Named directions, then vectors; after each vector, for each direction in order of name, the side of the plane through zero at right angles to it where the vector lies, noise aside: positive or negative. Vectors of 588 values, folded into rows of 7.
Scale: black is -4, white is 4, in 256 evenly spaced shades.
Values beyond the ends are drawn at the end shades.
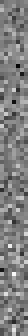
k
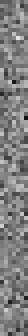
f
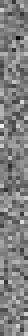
negative, positive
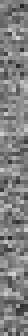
positive, positive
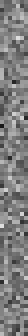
positive, negative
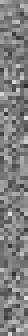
negative, negative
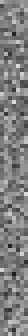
negative, negative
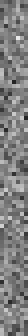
positive, negative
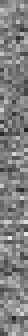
negative, positive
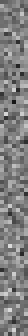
positive, positive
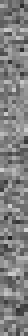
positive, positive
